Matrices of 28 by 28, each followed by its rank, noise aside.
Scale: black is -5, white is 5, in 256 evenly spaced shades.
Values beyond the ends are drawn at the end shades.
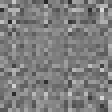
four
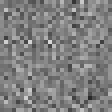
six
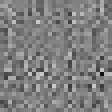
four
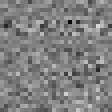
six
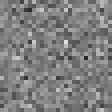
six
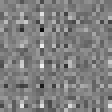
three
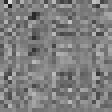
four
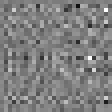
four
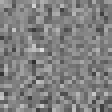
six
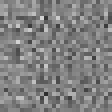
four
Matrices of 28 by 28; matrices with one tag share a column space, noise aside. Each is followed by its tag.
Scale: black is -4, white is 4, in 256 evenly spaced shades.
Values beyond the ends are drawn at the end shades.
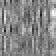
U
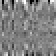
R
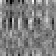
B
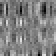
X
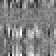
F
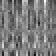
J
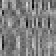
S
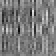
U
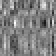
S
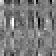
B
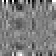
R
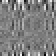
R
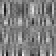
X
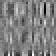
X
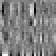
X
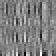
X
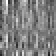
J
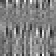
F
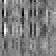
U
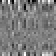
R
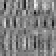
S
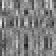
S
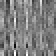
J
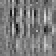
U
